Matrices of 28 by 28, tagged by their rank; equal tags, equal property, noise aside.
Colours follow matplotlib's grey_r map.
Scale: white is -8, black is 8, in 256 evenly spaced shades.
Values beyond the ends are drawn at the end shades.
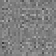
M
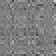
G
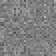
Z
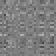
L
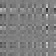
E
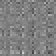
L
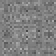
M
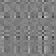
E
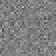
Z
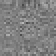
M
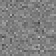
Z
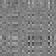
E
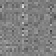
M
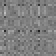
L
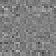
M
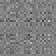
G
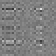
E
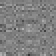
L
